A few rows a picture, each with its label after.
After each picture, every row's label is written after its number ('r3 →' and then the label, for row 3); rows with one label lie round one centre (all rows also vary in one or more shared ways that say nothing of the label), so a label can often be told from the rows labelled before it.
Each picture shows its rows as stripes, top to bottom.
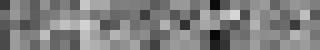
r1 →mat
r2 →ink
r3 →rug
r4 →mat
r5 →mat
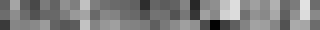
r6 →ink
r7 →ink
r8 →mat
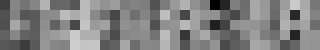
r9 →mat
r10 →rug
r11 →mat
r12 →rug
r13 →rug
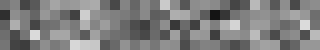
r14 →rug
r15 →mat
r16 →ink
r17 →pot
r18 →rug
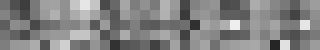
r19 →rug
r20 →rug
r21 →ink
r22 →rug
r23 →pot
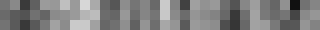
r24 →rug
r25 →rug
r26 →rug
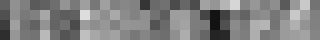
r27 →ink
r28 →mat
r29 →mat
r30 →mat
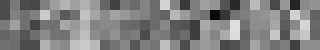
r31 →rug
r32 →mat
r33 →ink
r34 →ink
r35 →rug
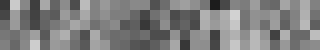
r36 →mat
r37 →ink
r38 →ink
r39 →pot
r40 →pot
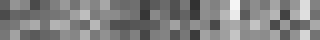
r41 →ink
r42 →ink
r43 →pot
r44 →ink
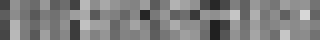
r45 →mat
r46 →ink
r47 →mat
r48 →mat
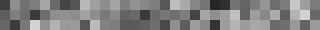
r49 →mat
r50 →ink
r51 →pot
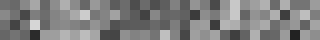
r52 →pot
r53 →ink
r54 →pot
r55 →rug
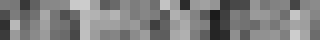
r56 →rug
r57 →mat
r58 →mat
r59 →mat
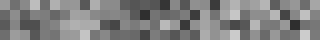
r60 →pot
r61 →ink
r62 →rug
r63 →ink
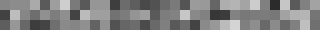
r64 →pot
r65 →mat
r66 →ink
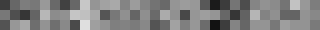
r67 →mat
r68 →rug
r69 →mat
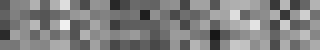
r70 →pot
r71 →ink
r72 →pot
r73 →mat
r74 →pot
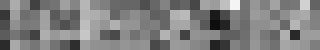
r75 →ink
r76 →mat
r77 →mat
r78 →rug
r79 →mat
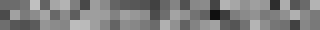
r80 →pot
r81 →mat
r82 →rug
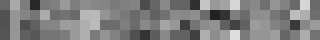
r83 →ink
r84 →mat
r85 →rug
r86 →ink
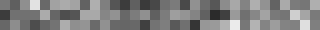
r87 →pot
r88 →mat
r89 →ink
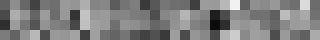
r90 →ink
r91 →mat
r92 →mat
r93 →pot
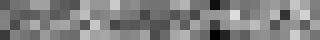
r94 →mat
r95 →ink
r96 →pot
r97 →mat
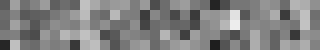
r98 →mat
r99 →ink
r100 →ink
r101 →rug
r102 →mat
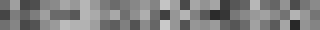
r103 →rug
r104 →mat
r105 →rug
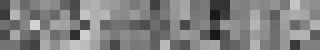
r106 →mat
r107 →mat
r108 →pot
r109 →mat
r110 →rug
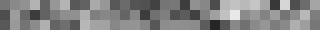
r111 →pot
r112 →ink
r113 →mat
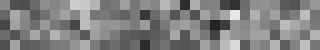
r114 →rug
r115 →ink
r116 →mat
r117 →pot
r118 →ink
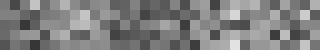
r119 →pot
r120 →ink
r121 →rug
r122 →pot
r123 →ink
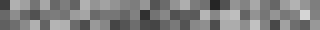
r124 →mat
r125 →ink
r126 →pot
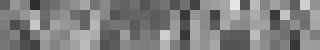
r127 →ink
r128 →pot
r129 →pot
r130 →rug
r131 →rug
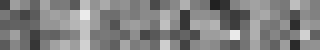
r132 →mat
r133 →rug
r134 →rug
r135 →ink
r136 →rug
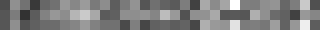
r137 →ink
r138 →rug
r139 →ink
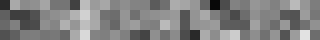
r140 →mat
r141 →rug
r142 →rug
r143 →ink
